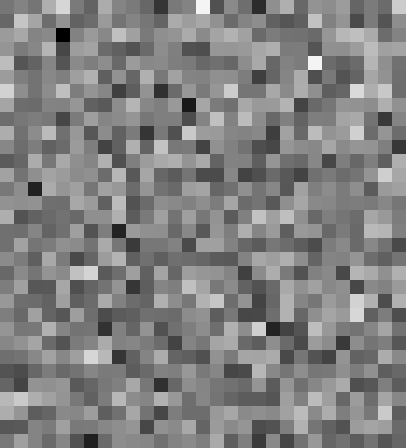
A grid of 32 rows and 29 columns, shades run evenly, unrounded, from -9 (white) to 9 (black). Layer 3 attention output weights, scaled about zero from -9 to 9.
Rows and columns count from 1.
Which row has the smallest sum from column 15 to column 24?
30
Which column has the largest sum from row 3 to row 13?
5
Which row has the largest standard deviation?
1
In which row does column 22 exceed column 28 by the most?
13
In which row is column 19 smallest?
24
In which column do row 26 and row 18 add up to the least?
8
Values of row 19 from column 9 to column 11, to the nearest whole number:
-4 2 1
